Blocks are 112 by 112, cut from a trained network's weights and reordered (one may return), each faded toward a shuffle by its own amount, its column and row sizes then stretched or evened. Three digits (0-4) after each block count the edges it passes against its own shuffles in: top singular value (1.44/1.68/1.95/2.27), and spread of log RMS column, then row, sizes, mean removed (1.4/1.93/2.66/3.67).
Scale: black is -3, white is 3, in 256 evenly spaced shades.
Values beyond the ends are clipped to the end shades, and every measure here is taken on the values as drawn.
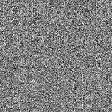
2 1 0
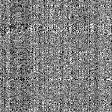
3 1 3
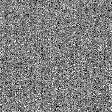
0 1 1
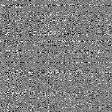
0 3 4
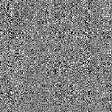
2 3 3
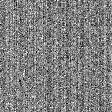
3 0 0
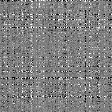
3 3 4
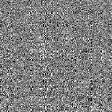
2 3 2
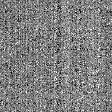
2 1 2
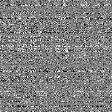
1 2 4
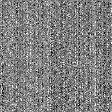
3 3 2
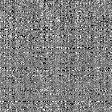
2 1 4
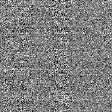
1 3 0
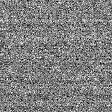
1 0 0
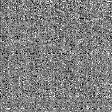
0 1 3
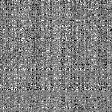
3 1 4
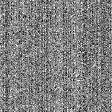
3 1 1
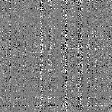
0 4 3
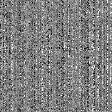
3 4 1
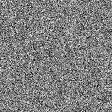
0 0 0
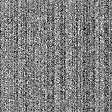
4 1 1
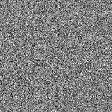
2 0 1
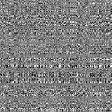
4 2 4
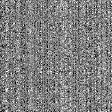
3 2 2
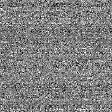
1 1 2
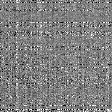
3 1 4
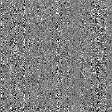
0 4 2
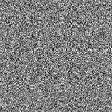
3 0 2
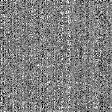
2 3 2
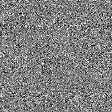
0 0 3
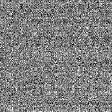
3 2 0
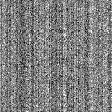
4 1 0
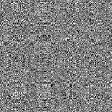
4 2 3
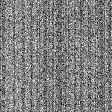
4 0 0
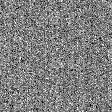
0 0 0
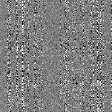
1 4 2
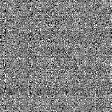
2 3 0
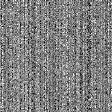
4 3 1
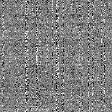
1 4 0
